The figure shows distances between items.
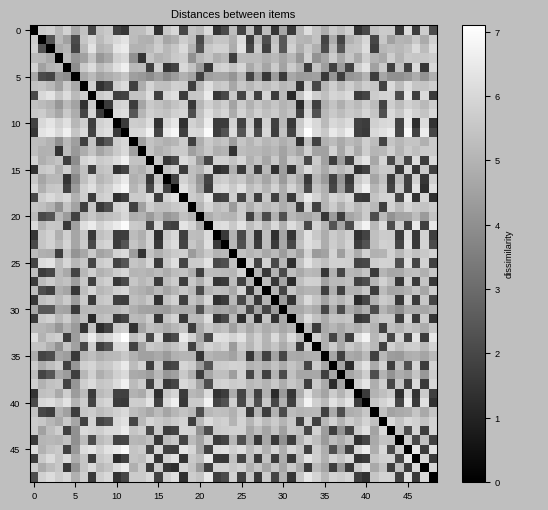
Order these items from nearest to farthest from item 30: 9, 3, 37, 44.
37, 44, 3, 9
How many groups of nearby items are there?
5
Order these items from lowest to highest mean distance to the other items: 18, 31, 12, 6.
31, 18, 12, 6
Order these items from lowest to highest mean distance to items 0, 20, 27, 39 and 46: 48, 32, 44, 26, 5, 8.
44, 48, 5, 26, 32, 8
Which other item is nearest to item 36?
38
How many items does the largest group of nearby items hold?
17
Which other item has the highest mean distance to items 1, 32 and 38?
11
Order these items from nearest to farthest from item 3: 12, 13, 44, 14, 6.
13, 12, 6, 44, 14
